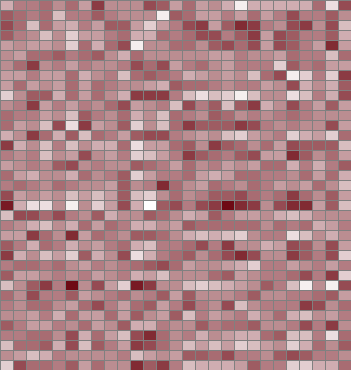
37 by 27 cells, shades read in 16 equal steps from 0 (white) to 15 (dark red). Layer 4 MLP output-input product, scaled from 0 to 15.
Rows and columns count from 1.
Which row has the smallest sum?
10
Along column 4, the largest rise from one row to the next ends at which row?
22
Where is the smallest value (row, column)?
21, 12
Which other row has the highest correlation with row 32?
8
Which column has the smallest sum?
11
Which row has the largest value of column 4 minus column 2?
29
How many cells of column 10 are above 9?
10
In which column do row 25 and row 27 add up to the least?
20
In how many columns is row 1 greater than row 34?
11
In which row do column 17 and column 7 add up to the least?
35
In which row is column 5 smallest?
2
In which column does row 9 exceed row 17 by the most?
23
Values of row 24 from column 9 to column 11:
8 7 10
